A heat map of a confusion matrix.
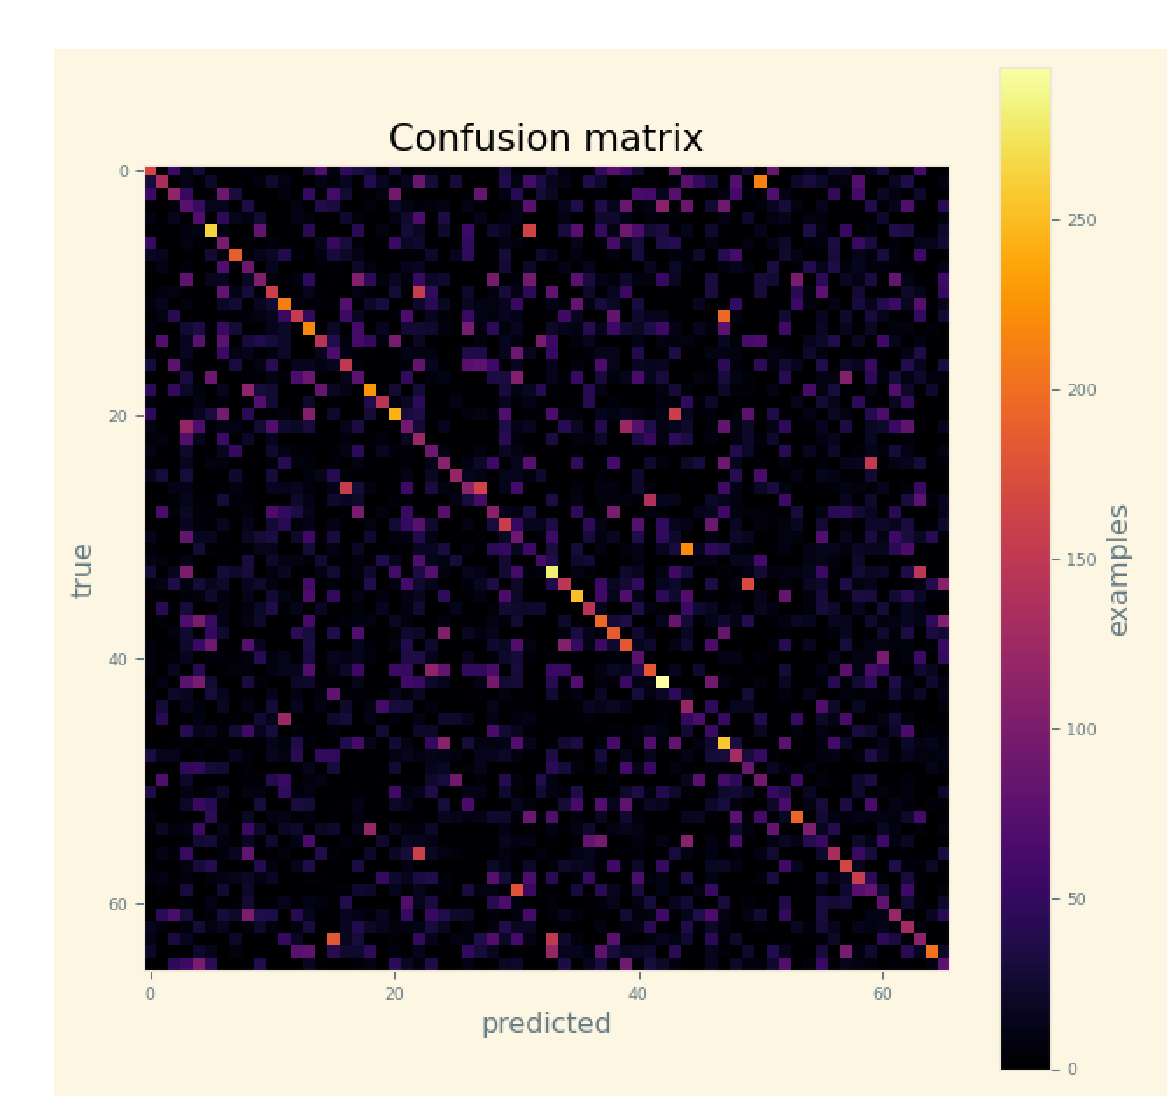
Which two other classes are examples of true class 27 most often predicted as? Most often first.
41, 63
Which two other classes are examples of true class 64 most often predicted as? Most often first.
33, 57
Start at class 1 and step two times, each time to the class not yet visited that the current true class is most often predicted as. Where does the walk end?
25
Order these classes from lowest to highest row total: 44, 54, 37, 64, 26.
44, 54, 26, 37, 64
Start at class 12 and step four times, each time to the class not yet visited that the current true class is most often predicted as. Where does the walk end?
30
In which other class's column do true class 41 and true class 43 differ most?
23
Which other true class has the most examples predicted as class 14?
18
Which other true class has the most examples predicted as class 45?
50
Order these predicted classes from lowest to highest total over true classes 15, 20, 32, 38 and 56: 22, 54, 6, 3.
54, 3, 6, 22
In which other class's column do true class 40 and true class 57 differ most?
60
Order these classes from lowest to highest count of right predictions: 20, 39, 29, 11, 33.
29, 39, 11, 20, 33
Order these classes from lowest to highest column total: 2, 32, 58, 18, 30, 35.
32, 2, 18, 58, 35, 30
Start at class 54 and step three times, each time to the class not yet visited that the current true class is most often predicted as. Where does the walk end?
6
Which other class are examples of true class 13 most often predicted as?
26
